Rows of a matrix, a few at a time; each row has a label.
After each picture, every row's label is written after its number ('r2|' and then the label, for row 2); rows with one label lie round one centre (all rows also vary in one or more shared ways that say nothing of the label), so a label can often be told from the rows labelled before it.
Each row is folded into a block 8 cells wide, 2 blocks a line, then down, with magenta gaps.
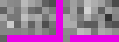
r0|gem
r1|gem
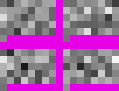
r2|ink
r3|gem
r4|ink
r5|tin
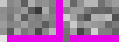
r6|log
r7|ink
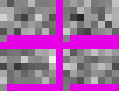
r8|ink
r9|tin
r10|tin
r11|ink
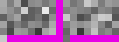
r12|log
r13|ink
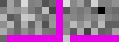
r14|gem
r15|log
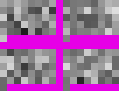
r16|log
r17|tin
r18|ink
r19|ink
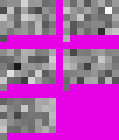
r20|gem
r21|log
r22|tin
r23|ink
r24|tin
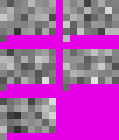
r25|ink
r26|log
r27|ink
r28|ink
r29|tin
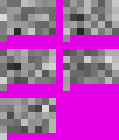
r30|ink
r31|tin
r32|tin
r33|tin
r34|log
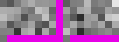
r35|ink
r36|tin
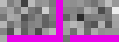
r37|log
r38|tin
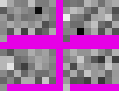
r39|log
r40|ink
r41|ink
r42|log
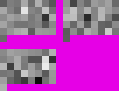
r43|gem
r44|ink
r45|log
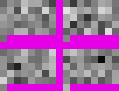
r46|gem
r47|ink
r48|tin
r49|log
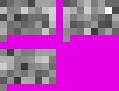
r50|tin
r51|gem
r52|ink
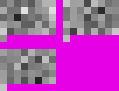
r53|tin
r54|log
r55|log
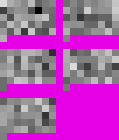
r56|log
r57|tin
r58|gem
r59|ink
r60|gem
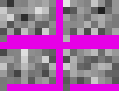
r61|ink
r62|log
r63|gem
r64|ink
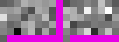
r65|ink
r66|gem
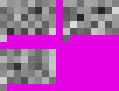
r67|log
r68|tin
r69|tin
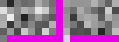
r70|ink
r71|log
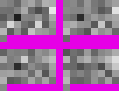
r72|tin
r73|tin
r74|tin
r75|tin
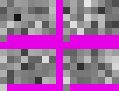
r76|tin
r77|gem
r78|log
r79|tin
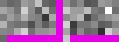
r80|gem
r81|log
